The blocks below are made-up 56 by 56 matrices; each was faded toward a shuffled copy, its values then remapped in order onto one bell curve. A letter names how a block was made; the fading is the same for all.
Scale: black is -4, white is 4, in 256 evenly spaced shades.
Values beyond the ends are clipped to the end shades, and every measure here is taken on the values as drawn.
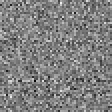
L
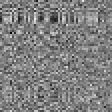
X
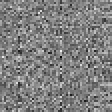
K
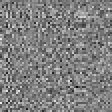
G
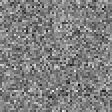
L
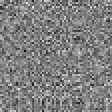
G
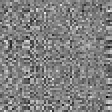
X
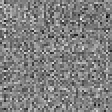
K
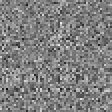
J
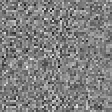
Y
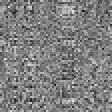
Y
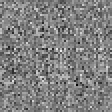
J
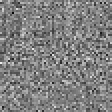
J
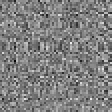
X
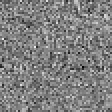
L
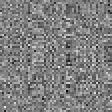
X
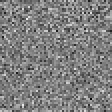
L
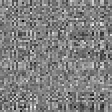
X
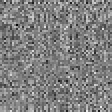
Y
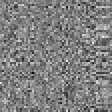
Y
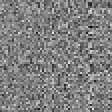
K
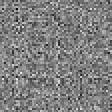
K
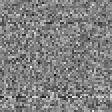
L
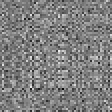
X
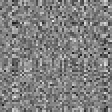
X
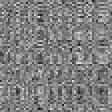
X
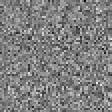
J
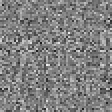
J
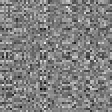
X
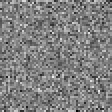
L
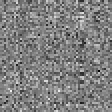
K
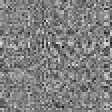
Y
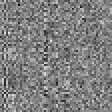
K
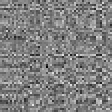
X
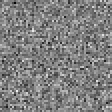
L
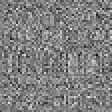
G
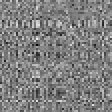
X
